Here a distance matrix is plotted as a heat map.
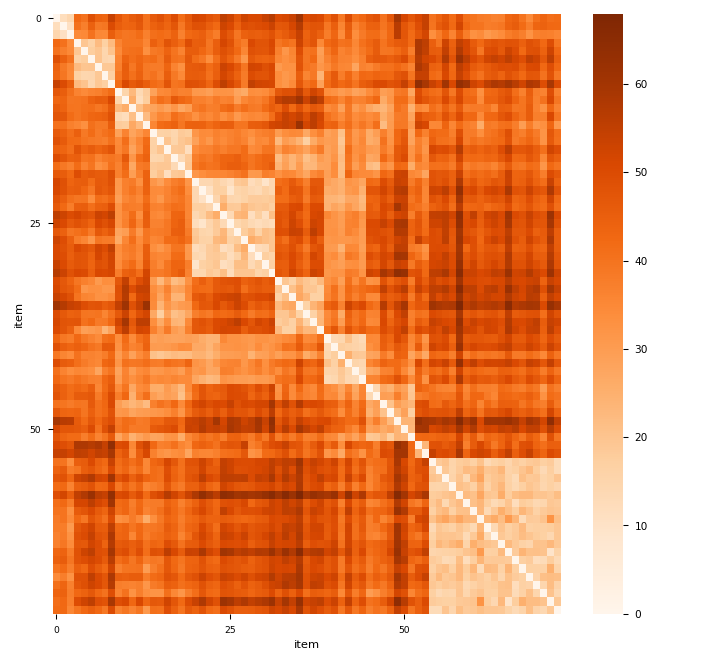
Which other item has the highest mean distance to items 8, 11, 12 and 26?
58
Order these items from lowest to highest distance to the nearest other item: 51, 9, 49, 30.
30, 9, 51, 49
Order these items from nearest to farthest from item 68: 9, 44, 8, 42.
9, 44, 42, 8
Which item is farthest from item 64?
49
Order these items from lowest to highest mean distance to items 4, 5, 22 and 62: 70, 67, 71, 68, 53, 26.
26, 70, 67, 68, 71, 53
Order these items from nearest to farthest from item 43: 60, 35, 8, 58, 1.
1, 8, 60, 35, 58
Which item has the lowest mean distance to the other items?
41
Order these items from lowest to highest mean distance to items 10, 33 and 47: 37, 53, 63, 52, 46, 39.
46, 39, 37, 63, 53, 52
